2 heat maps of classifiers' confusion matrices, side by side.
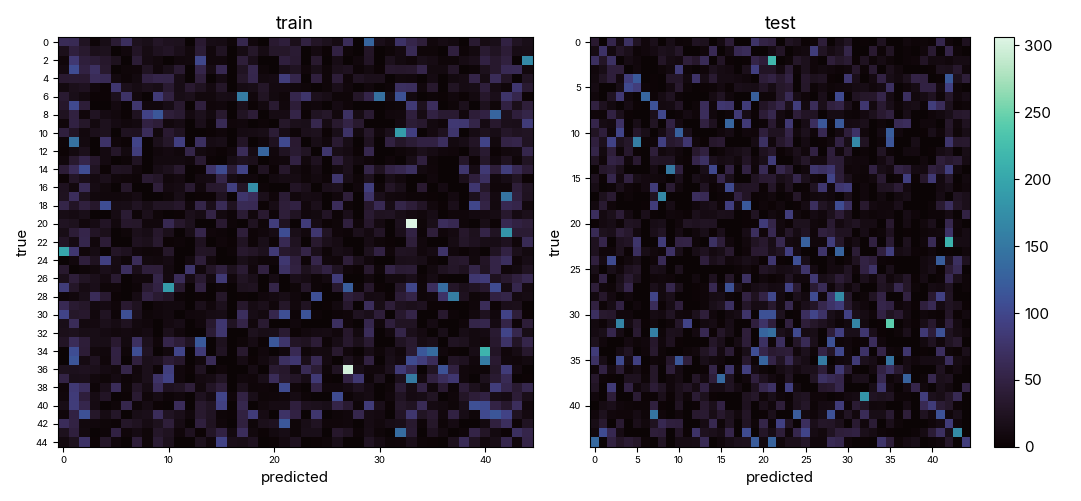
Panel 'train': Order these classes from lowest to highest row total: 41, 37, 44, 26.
44, 26, 37, 41
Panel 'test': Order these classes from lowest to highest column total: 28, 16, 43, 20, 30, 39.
39, 43, 30, 16, 28, 20
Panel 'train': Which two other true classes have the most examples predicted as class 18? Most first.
16, 41
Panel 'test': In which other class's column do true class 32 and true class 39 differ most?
7
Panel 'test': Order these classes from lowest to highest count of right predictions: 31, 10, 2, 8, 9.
9, 2, 8, 10, 31
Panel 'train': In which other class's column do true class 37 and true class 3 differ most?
33
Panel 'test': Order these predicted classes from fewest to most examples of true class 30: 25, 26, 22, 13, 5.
5, 22, 13, 25, 26
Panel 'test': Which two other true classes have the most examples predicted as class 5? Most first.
11, 4
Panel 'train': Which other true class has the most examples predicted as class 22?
35
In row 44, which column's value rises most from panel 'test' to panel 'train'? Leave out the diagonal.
15
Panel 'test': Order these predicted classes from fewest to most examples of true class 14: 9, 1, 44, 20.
44, 1, 20, 9
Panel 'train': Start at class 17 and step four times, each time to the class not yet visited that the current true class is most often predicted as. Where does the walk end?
4
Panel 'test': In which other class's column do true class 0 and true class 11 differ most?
31
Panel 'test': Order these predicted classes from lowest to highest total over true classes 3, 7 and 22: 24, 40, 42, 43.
43, 24, 40, 42
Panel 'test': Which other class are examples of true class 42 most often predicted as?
22
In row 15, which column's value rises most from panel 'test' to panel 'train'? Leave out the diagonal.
26
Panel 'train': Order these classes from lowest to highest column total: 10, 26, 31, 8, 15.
31, 8, 26, 10, 15
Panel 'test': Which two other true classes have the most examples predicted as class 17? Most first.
8, 1
